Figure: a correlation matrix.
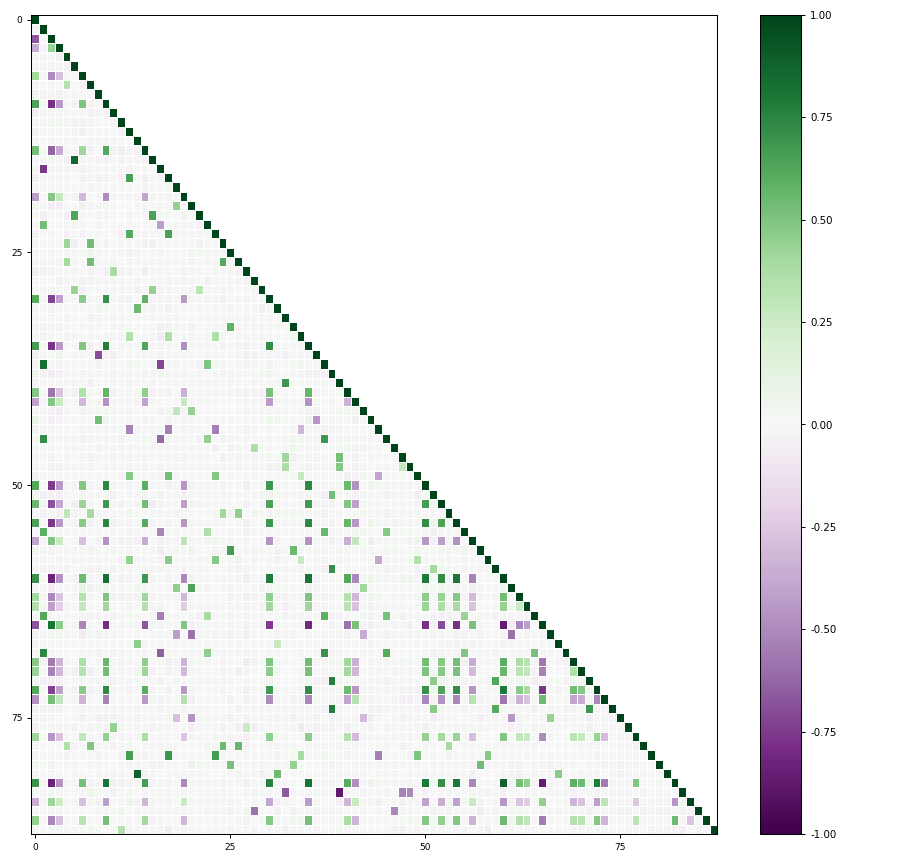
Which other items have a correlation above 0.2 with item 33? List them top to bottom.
25, 57, 80
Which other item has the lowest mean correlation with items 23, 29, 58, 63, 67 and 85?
44
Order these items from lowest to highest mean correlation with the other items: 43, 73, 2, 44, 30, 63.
2, 73, 44, 43, 63, 30
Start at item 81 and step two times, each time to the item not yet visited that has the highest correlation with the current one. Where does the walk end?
31
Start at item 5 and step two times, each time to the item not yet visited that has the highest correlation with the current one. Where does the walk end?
21
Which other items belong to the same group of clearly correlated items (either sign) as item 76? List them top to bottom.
10, 27
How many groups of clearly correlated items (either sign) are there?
14
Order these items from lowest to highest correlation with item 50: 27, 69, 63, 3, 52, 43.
3, 27, 43, 63, 69, 52
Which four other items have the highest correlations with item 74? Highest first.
38, 71, 59, 51
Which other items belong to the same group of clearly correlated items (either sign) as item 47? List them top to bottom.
32, 39, 48, 83
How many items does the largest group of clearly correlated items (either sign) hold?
27
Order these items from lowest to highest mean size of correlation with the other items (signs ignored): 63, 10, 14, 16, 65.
10, 16, 63, 14, 65
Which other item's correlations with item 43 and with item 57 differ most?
25
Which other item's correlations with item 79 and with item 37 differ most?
1
